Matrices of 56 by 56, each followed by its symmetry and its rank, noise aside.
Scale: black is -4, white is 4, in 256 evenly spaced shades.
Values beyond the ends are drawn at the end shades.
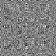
antisymmetric, rank eight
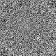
symmetric, rank twelve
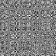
antisymmetric, rank six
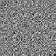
symmetric, rank eight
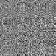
antisymmetric, rank eight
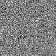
antisymmetric, rank eight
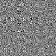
antisymmetric, rank eight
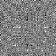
antisymmetric, rank eight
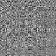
antisymmetric, rank six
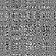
antisymmetric, rank six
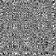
no symmetry, rank six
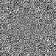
antisymmetric, rank eight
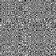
antisymmetric, rank six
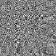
antisymmetric, rank eight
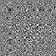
symmetric, rank six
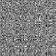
antisymmetric, rank eight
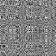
no symmetry, rank six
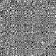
symmetric, rank six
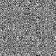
antisymmetric, rank eight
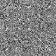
symmetric, rank twelve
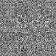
no symmetry, rank eight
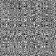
antisymmetric, rank six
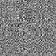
no symmetry, rank eight
